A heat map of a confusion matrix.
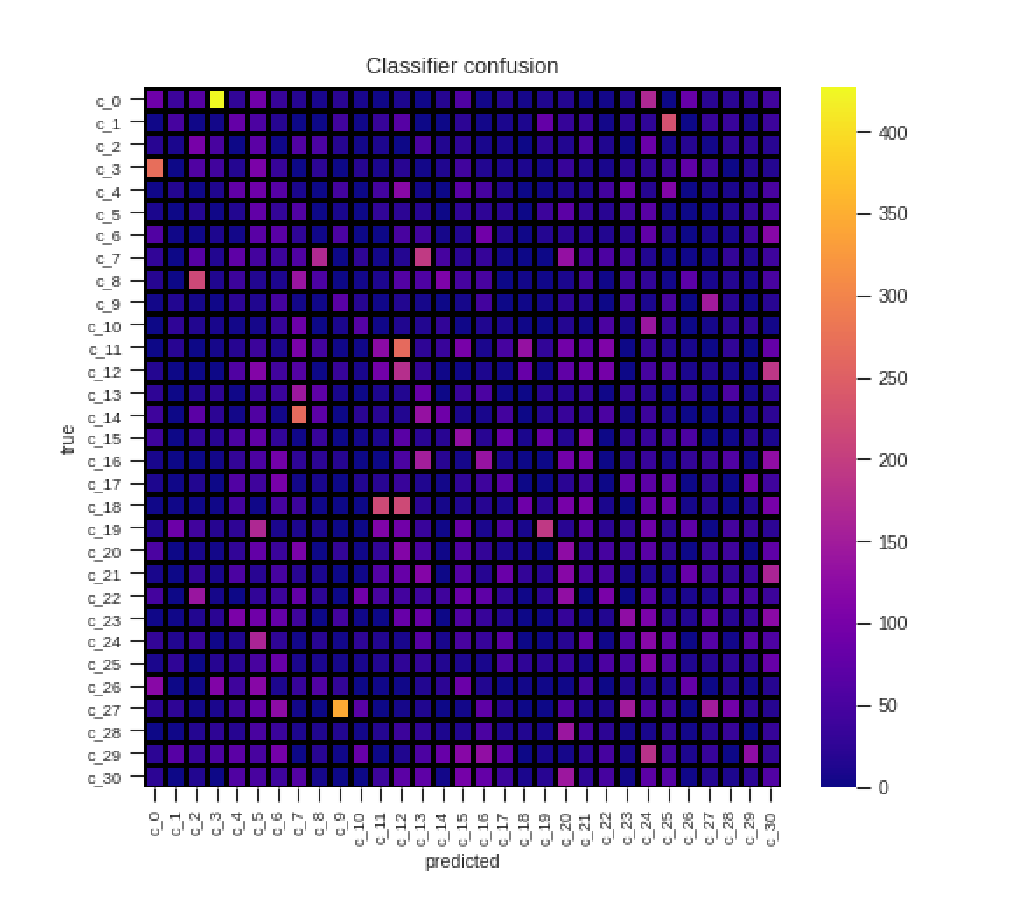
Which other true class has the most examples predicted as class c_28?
c_27
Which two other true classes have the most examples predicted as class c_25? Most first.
c_1, c_4
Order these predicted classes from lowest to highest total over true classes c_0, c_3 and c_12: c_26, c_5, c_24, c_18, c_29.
c_29, c_18, c_26, c_24, c_5
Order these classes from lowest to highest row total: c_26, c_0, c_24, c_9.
c_9, c_26, c_24, c_0
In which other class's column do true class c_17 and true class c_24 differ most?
c_5
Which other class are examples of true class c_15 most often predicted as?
c_21
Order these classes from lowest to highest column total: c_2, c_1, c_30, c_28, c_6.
c_1, c_28, c_2, c_6, c_30
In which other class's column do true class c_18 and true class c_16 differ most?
c_11
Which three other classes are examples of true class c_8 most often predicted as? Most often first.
c_2, c_7, c_14
